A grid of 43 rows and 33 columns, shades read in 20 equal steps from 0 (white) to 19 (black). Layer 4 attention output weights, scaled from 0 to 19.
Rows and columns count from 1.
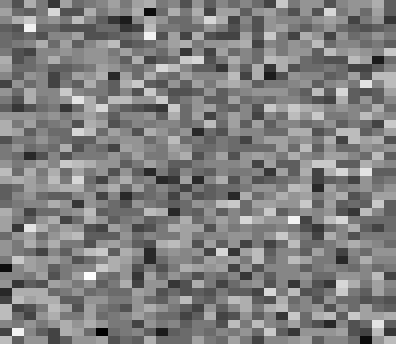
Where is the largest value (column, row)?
9, 42
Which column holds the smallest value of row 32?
19
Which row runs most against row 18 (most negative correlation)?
12
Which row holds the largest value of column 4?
32
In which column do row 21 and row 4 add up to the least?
3
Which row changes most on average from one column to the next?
2
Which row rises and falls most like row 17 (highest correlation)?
35
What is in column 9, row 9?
7
